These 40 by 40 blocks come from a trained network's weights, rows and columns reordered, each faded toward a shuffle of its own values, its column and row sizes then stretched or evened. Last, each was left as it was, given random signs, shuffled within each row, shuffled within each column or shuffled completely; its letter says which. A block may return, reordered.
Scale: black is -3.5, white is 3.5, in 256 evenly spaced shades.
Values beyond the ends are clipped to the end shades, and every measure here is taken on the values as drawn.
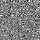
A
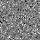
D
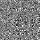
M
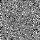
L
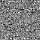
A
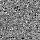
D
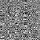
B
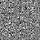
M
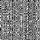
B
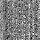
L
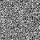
L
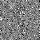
L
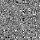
M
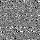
A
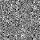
L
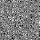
M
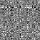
B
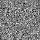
A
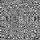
B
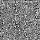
L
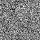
A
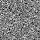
D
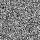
D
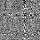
M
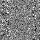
L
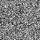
A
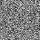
L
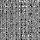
B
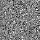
L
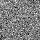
D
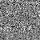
A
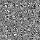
M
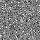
D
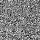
A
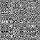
B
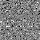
A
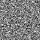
A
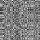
B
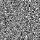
L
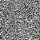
L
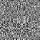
B
